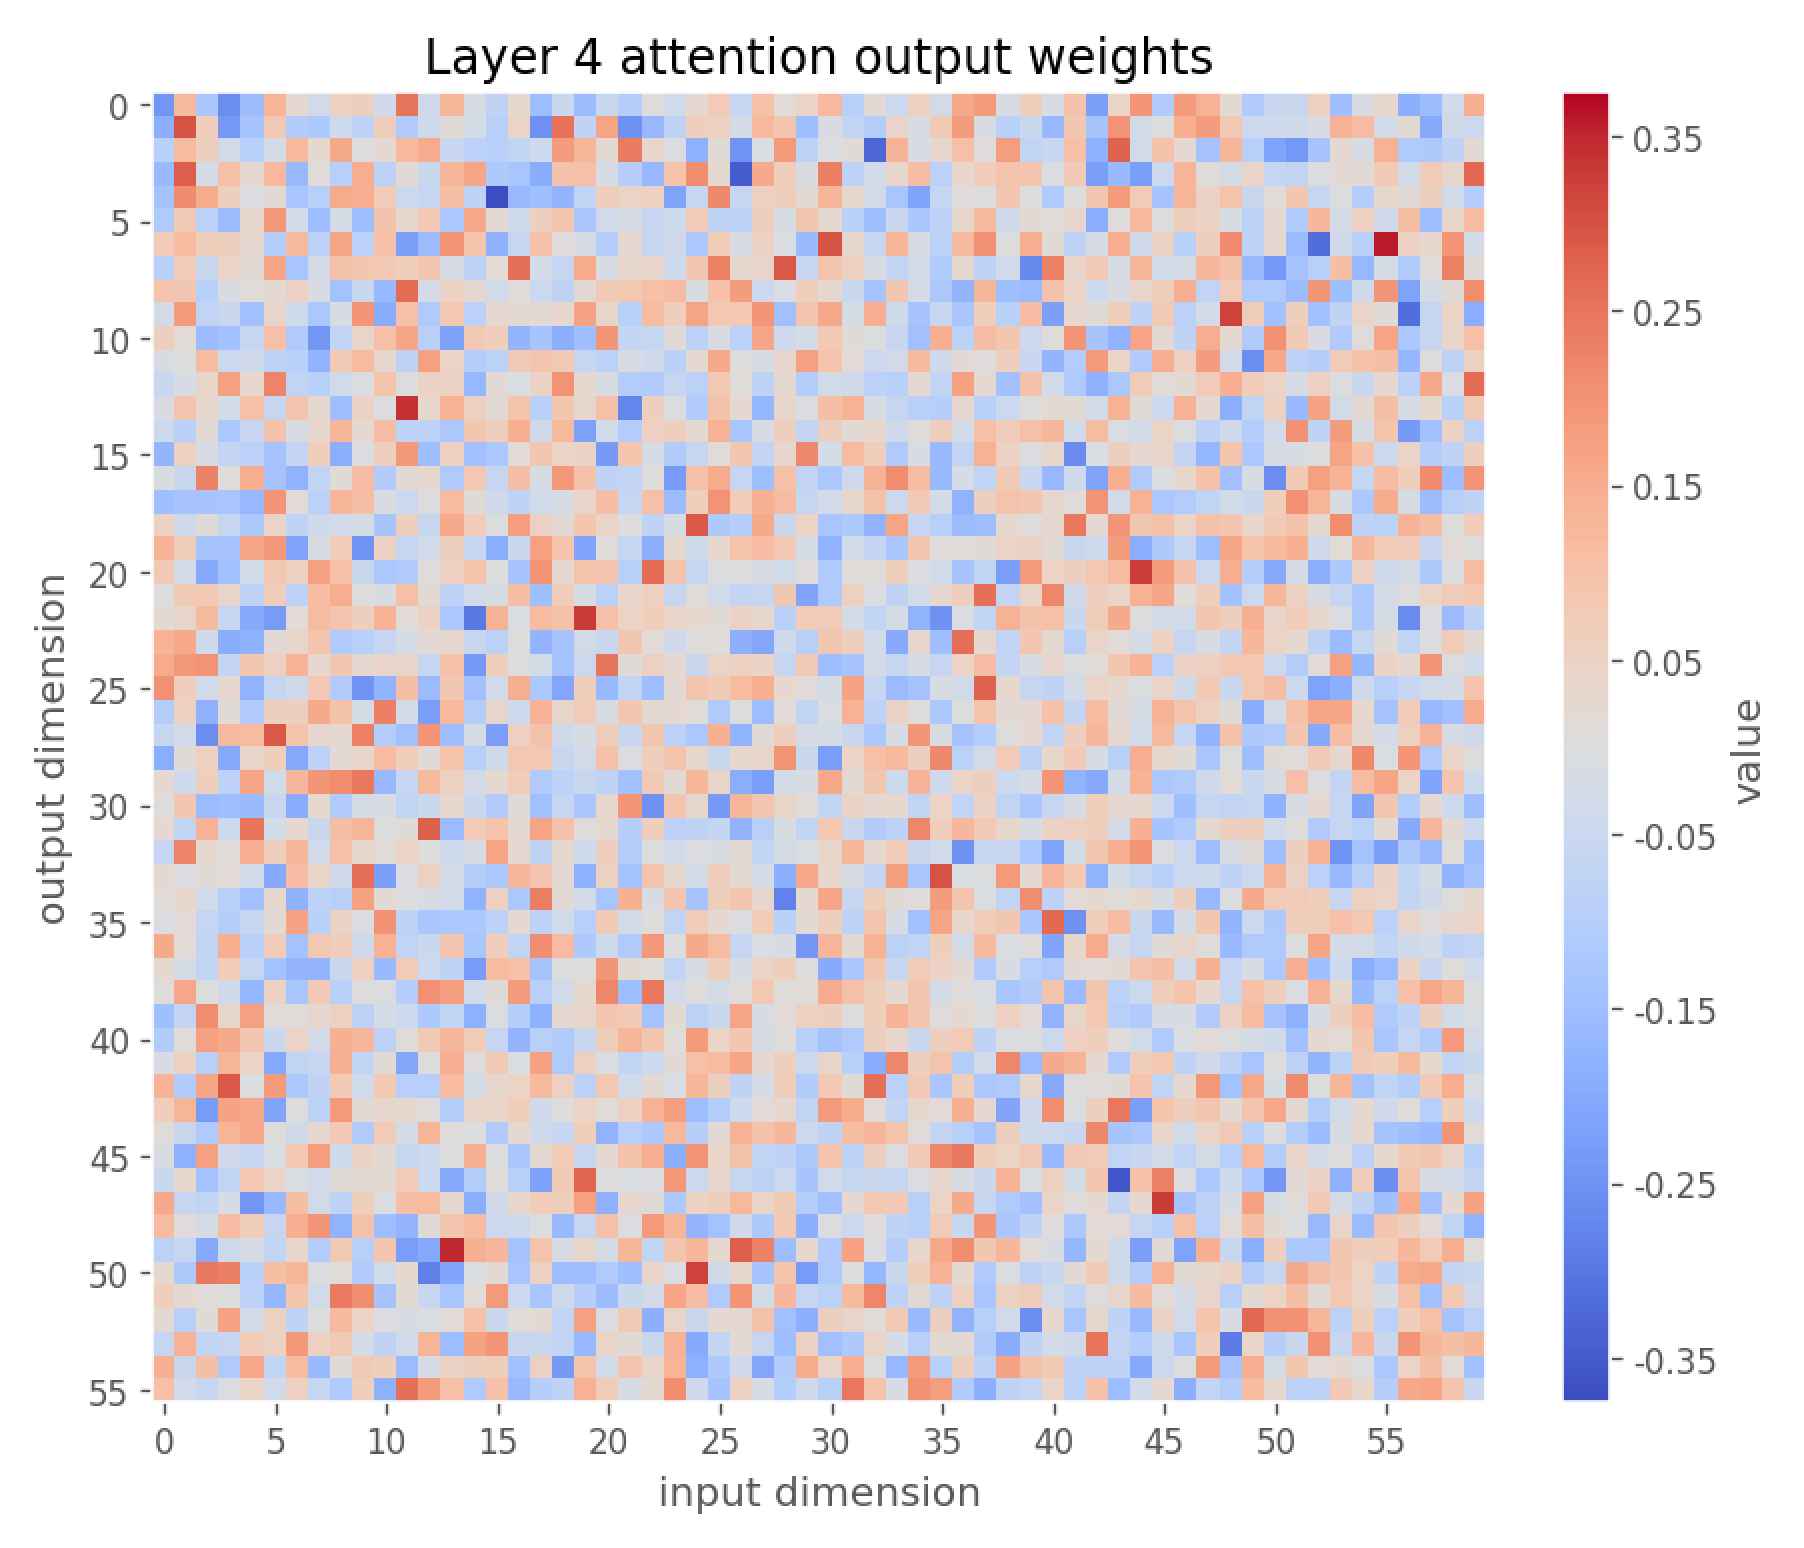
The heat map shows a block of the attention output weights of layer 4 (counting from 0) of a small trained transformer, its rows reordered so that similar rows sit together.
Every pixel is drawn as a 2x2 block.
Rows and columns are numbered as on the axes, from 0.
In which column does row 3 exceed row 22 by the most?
14
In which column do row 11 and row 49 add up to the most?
13
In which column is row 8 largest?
11
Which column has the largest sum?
1
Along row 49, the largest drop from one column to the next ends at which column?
28
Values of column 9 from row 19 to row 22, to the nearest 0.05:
-0.25 -0.05 0 0.05
